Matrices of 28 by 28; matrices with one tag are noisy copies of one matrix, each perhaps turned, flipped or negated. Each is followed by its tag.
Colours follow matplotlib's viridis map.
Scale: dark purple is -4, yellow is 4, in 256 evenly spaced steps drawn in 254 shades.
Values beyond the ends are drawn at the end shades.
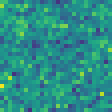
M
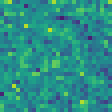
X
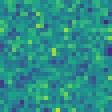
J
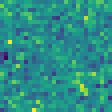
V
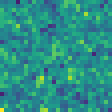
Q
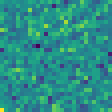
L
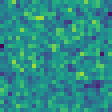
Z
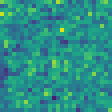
X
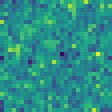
X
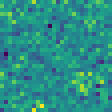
V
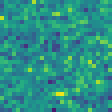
X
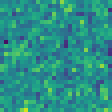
M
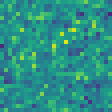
Z
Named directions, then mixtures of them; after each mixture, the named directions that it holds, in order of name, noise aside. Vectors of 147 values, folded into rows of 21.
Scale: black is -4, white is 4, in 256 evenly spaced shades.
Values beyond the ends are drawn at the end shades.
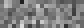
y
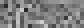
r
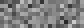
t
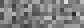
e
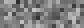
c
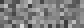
t, y.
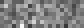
t, y.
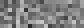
r, t.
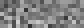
r, t.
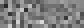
r.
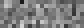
y.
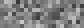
c.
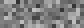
c.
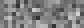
c, r.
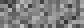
c, t.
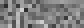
r.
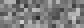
c.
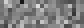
t, y.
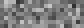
c, y.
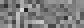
r.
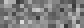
c, y.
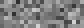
c, t.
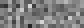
e, r.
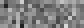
r, y.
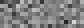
t.
